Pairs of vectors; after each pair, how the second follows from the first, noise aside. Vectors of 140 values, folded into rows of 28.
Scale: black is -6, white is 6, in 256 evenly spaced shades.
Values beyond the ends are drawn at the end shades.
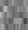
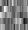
scaled up.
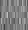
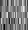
scaled up.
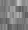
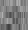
reversed, negated.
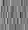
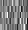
reversed, negated, scaled up.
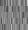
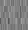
wrapped around, negated, shrunk.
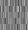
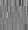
wrapped around, negated, partly zeroed.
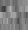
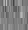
wrapped around, negated, partly zeroed.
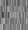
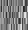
reversed, negated, scaled up.
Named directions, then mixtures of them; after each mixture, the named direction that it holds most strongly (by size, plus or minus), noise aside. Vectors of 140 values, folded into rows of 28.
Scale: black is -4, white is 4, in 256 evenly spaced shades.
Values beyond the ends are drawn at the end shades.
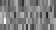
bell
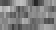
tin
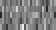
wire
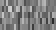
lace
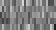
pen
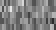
pen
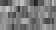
tin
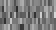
bell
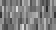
wire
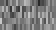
lace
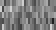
pen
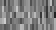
bell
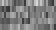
tin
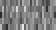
wire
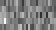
bell
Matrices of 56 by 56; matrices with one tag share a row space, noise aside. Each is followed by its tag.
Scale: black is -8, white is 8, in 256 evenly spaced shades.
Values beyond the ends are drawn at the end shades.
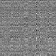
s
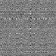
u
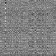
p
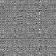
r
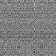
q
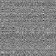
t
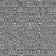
r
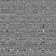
t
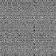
q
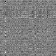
p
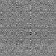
u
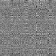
s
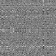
t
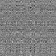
u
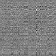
s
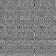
q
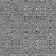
s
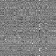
r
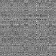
s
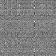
q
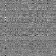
p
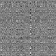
u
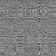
r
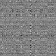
u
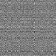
q
